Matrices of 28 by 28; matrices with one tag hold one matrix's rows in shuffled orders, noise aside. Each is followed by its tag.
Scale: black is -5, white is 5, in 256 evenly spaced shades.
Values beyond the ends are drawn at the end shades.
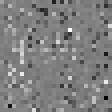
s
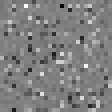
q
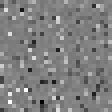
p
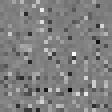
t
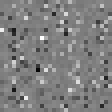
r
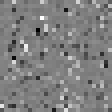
r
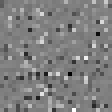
t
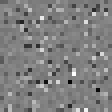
t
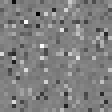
r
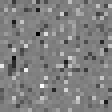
r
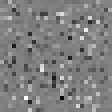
q
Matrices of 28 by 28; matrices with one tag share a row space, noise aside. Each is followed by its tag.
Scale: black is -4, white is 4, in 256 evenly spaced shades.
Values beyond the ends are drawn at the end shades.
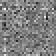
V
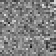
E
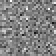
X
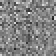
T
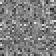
E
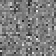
T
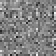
T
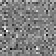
V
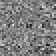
E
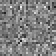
X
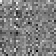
T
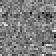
E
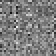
T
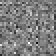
T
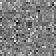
T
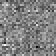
V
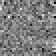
E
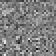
V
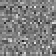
X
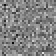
V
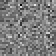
X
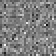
V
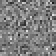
X
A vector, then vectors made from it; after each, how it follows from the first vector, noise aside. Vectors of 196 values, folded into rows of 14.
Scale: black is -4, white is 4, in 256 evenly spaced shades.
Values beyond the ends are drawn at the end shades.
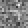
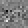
wrapped around, partly zeroed.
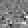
wrapped around, partly zeroed.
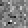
reversed, negated, partly zeroed.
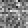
copied.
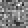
copied.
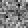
negated.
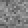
wrapped around, negated, shrunk.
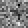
negated.
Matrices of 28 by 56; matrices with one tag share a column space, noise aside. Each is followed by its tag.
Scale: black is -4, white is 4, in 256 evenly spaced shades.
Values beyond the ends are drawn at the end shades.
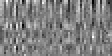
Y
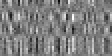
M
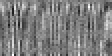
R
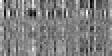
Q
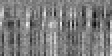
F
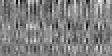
Y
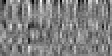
Y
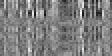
Q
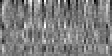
Y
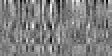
Y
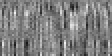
R
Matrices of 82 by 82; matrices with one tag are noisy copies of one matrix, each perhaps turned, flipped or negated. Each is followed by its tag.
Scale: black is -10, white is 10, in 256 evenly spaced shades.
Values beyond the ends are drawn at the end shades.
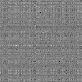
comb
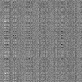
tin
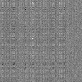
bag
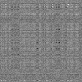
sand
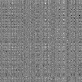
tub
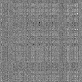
sand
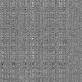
bag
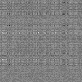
bag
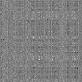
sand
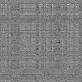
sand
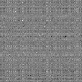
comb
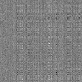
bag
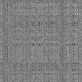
sand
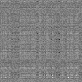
sand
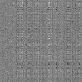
bag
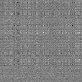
bag
